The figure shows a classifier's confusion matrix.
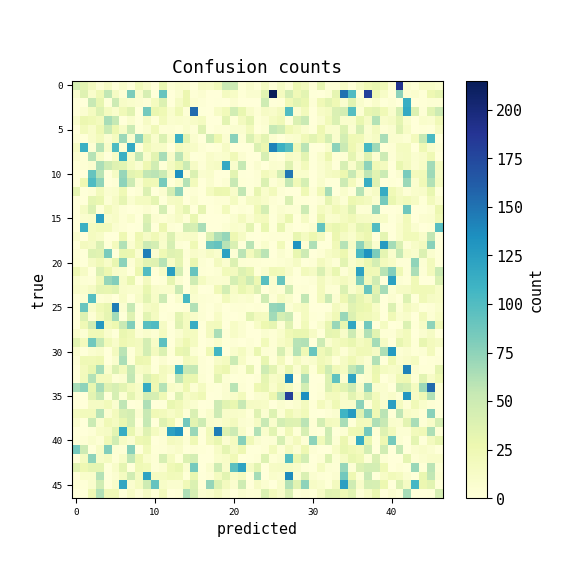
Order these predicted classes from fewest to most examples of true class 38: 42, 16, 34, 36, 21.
21, 36, 42, 16, 34
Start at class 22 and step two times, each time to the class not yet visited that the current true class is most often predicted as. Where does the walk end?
36
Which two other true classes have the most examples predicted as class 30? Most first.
40, 18
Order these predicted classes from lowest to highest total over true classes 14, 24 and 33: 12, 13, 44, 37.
12, 37, 44, 13
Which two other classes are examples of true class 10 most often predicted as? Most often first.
27, 13
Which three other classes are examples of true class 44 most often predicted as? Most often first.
27, 9, 34
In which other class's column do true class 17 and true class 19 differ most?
9
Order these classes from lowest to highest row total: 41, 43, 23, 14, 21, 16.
14, 41, 23, 16, 43, 21
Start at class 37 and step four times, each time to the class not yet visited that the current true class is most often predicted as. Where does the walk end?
15
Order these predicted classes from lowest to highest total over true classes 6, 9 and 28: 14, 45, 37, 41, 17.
41, 17, 14, 37, 45
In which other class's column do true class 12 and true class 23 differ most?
37
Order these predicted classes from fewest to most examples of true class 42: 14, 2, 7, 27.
14, 7, 2, 27
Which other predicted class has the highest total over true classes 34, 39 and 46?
45
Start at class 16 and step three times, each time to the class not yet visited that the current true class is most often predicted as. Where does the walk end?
5
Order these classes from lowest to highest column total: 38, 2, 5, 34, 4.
4, 5, 2, 38, 34
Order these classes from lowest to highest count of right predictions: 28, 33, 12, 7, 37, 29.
28, 12, 29, 37, 33, 7
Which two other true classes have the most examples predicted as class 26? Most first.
7, 22
